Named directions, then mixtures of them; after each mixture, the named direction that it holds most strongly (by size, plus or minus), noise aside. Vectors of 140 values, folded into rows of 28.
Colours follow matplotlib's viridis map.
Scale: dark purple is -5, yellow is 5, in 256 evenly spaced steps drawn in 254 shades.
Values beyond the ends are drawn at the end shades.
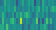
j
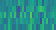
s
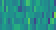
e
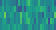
e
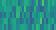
s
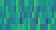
j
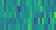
e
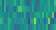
e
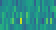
j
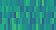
s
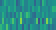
j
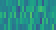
s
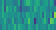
e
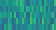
s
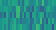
s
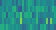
j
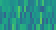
s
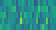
j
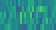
s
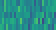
j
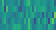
e
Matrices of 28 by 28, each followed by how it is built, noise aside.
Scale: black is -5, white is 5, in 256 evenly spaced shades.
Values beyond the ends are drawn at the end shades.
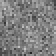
smooth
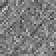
Hankel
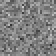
noise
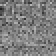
blocks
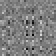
low rank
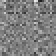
low rank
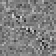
banded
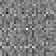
low rank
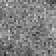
smooth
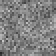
smooth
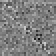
banded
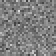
noise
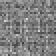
blocks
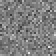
noise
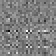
low rank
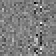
uneven columns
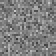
noise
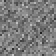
Hankel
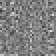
low rank
